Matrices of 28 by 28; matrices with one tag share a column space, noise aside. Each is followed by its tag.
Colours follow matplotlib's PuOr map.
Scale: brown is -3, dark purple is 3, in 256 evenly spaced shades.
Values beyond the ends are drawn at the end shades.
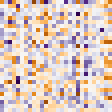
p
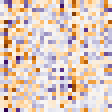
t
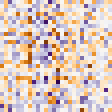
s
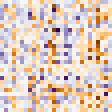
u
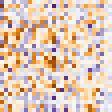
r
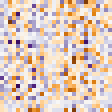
t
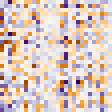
s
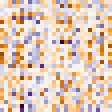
s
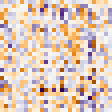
u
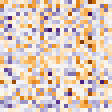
p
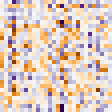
r
